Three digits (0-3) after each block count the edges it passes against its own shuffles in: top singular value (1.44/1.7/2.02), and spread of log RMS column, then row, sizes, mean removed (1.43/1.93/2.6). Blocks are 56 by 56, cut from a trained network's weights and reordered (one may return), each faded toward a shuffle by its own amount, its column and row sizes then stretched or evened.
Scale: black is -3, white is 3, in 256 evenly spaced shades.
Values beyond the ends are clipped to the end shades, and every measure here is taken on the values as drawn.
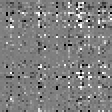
2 3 3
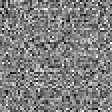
2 0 1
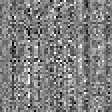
2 3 0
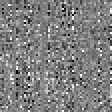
0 3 0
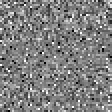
1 0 0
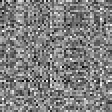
3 0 1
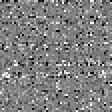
1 2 2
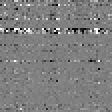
2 1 3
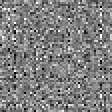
2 2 0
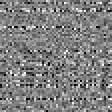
3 0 3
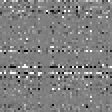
3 2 3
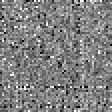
0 0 1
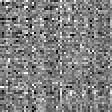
2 1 2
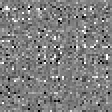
0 2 2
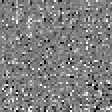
0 2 1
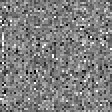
0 2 0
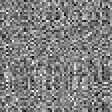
3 1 0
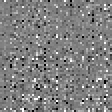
1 3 2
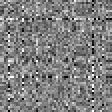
3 2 1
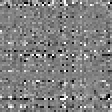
1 2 3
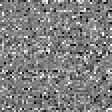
2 0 2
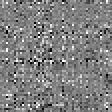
2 3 2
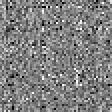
1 1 1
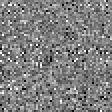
0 1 2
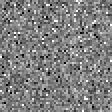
0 0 0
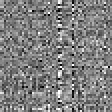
3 2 1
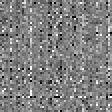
1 3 1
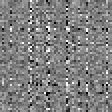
3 3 1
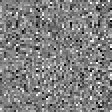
2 2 0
